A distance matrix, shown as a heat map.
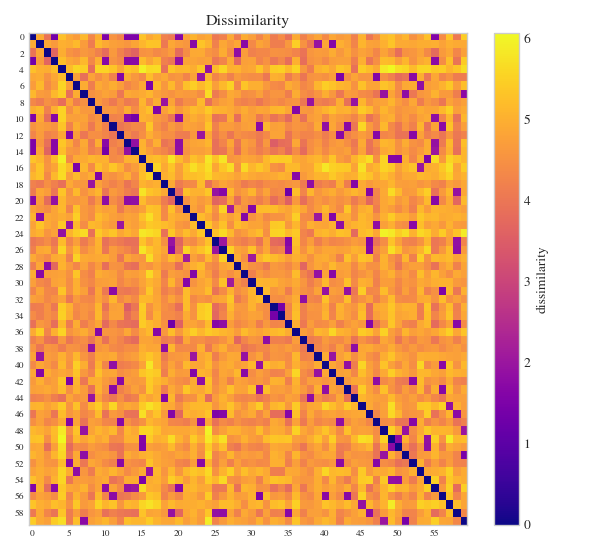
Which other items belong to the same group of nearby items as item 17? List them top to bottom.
9, 36
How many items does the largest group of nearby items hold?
7
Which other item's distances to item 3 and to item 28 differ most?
0
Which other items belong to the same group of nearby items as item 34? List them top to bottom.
33
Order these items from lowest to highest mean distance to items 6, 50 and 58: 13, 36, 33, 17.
13, 33, 36, 17
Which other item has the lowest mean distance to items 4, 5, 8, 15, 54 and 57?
50
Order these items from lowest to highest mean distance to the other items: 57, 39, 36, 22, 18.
18, 39, 22, 36, 57
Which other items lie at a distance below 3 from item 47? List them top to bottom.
5, 12, 23, 42, 52
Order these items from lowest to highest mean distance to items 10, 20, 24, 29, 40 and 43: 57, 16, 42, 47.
47, 42, 57, 16
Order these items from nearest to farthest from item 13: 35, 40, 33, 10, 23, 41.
10, 33, 35, 40, 41, 23
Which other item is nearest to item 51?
59
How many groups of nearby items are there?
16
